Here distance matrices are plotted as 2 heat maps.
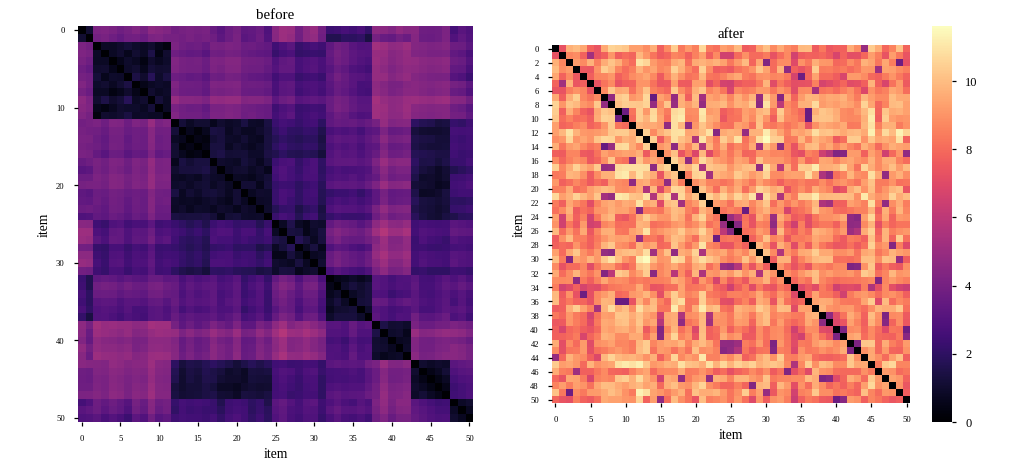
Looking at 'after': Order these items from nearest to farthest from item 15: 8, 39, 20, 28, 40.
40, 39, 20, 28, 8
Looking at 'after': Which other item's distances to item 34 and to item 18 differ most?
45
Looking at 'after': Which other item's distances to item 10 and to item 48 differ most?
9
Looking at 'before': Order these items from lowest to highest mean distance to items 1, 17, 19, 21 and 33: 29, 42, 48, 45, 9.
45, 48, 29, 42, 9
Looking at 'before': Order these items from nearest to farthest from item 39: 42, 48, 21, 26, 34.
42, 34, 21, 48, 26
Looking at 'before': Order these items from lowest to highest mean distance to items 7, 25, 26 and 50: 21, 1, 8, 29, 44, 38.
29, 8, 21, 44, 1, 38
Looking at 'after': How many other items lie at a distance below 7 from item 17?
6
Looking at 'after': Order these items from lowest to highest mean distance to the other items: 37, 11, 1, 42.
1, 42, 11, 37
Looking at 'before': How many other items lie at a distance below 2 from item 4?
9
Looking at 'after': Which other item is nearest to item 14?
7
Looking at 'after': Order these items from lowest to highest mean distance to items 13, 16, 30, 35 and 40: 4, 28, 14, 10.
4, 28, 10, 14
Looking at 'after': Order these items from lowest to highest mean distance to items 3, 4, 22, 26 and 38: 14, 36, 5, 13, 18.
5, 18, 36, 14, 13
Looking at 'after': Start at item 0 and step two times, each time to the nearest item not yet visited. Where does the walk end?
6
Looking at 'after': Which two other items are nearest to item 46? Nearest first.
33, 3
